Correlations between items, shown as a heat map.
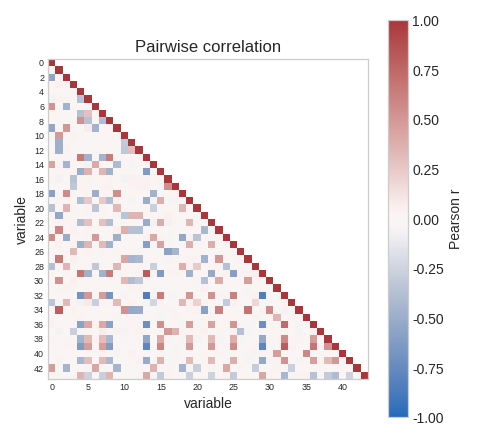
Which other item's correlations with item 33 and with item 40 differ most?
35
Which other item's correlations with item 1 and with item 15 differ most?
34
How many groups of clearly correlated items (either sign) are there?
5
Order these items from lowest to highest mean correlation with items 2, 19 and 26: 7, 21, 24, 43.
24, 43, 21, 7
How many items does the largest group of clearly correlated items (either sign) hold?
16
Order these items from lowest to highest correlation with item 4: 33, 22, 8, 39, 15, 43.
39, 15, 22, 33, 43, 8
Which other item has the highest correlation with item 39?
32
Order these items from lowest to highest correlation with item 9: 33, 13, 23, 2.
13, 23, 33, 2
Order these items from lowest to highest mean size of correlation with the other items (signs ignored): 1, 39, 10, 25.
10, 1, 25, 39
